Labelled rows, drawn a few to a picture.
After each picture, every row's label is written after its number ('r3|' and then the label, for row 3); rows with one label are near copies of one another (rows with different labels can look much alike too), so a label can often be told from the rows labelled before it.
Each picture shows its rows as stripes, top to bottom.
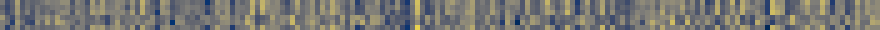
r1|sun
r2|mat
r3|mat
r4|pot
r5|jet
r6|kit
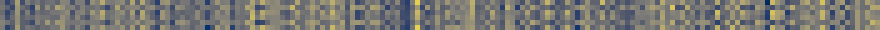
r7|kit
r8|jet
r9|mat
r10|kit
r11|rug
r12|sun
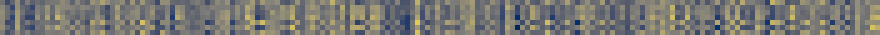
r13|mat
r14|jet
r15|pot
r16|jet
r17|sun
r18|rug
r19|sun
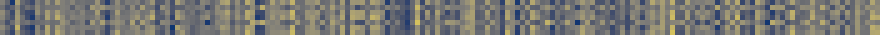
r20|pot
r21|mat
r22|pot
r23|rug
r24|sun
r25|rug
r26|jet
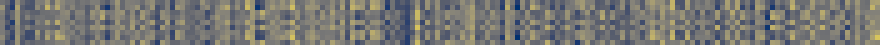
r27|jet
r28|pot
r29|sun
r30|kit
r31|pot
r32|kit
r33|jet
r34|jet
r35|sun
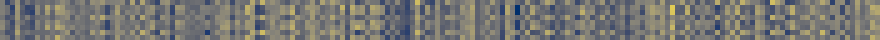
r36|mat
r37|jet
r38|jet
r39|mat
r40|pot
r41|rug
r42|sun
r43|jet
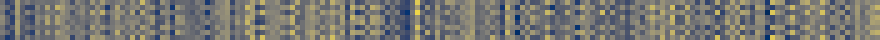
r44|sun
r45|jet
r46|kit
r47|jet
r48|pot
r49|sun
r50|jet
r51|mat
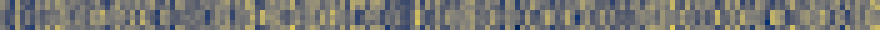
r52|pot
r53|jet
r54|mat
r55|mat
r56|mat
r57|jet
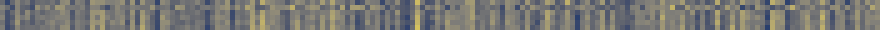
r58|mat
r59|pot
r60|mat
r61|sun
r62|mat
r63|sun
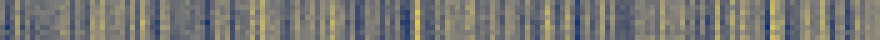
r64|sun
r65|kit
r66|kit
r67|sun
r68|sun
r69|mat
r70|sun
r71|mat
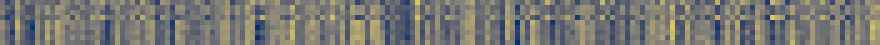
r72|kit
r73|jet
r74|pot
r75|mat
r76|rug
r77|rug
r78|pot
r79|rug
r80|pot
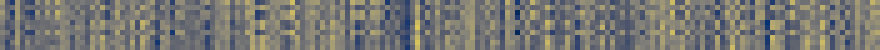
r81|pot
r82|sun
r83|jet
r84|pot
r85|sun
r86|kit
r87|jet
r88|sun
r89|kit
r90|sun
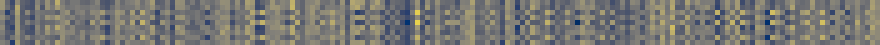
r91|pot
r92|rug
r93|kit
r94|rug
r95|sun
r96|pot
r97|rug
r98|kit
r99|pot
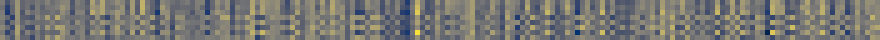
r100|sun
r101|mat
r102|kit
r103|pot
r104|sun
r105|jet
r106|kit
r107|rug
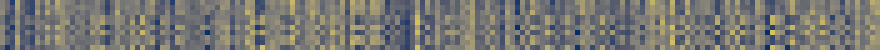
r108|jet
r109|rug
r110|jet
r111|mat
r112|kit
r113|pot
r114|sun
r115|rug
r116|pot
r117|mat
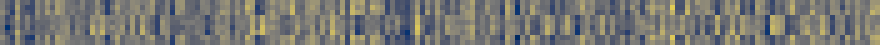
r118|pot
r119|jet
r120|pot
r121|mat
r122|mat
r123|mat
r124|sun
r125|jet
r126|jet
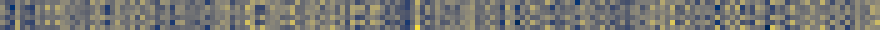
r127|sun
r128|pot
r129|pot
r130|mat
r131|jet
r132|kit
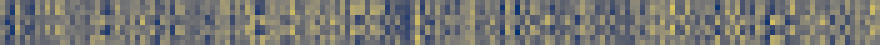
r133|pot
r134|pot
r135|pot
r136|sun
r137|mat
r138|jet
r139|pot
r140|mat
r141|mat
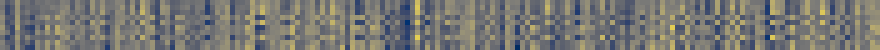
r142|sun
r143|sun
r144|sun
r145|pot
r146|sun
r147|rug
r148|jet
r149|kit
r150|pot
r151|jet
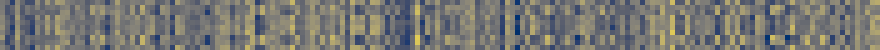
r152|jet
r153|mat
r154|kit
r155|jet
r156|pot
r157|pot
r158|jet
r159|sun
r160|sun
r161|pot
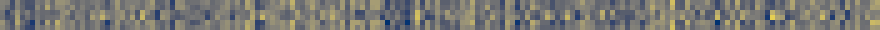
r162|jet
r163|jet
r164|kit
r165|mat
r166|rug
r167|jet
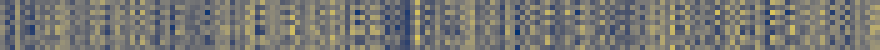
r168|mat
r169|jet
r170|mat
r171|jet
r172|kit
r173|jet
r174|pot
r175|kit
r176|sun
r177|jet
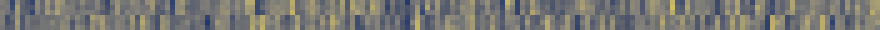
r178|jet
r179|jet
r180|rug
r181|sun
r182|sun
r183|sun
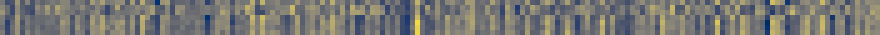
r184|mat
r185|jet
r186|pot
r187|sun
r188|kit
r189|kit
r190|kit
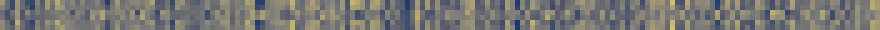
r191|rug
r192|rug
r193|mat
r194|sun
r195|rug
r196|jet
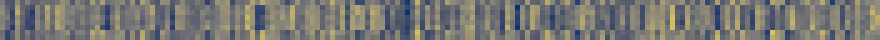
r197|sun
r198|rug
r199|rug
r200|jet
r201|jet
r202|pot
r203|mat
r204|mat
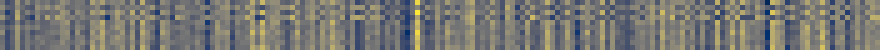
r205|kit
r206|pot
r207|kit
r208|rug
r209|mat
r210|kit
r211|sun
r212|kit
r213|kit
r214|sun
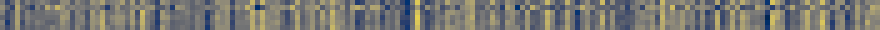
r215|kit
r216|rug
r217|sun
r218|kit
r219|kit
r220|sun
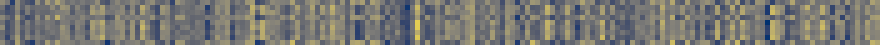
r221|pot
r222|sun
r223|mat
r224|rug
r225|kit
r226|sun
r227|mat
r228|kit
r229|rug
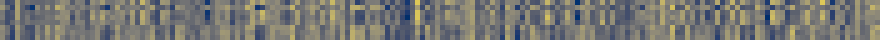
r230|sun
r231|rug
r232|sun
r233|sun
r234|kit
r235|jet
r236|pot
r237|pot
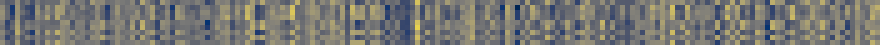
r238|sun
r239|jet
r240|pot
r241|pot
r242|kit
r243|kit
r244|rug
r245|kit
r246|rug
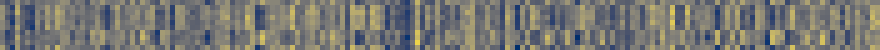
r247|sun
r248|jet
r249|rug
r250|pot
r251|jet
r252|rug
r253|mat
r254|sun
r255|kit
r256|pot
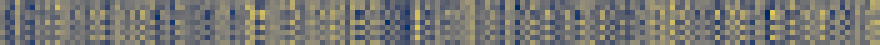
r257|rug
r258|jet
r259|sun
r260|kit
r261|jet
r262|kit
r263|jet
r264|kit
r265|pot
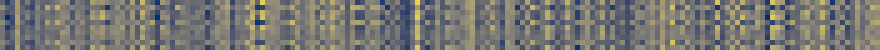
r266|mat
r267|rug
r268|sun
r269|mat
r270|rug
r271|mat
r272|kit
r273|kit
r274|rug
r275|sun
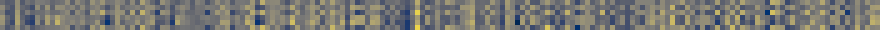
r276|mat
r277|rug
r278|kit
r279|rug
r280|rug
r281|sun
